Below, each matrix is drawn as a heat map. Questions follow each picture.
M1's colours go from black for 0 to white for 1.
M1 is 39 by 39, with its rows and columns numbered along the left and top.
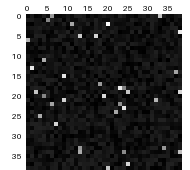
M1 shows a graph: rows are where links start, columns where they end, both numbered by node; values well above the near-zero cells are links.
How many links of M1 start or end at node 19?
4
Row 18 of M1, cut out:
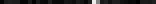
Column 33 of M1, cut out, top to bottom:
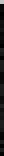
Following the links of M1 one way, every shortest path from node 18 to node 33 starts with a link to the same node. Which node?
node 24
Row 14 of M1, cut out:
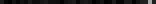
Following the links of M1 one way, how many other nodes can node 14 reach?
3
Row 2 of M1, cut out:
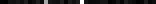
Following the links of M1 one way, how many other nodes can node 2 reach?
7
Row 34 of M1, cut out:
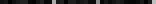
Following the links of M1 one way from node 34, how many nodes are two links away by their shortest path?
3
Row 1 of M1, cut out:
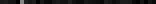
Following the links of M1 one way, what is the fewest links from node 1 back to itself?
3
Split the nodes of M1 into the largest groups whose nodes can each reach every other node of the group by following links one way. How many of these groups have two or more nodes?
2
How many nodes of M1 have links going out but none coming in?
4
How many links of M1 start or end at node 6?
3
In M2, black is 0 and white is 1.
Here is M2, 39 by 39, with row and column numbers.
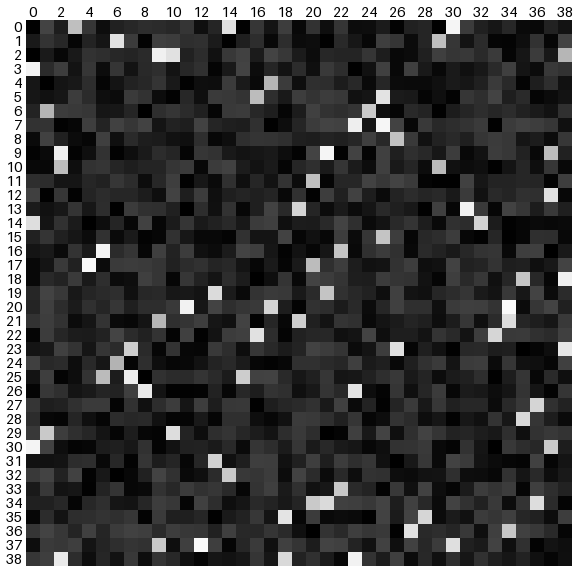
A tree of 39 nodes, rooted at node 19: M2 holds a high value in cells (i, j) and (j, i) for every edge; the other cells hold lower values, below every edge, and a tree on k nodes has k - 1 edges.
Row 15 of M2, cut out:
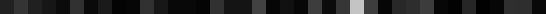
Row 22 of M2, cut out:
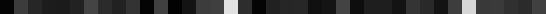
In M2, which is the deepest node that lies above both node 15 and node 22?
25
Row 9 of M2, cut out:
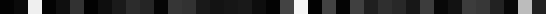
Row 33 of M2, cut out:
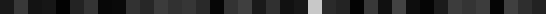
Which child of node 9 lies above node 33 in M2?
2
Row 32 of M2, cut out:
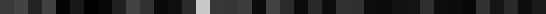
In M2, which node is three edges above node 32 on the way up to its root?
30
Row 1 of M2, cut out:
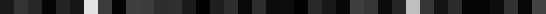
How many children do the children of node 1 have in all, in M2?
1
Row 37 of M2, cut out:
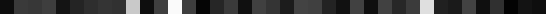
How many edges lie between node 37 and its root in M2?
3
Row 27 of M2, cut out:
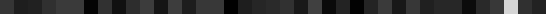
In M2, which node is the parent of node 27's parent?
34
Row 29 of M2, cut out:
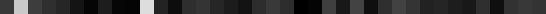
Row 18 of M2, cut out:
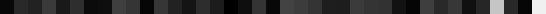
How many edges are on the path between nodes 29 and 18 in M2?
4
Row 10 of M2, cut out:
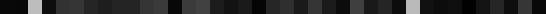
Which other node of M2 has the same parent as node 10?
38
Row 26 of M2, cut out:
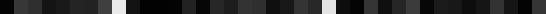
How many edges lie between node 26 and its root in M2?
6
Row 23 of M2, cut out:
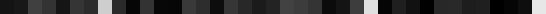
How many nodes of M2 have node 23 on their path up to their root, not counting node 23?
9
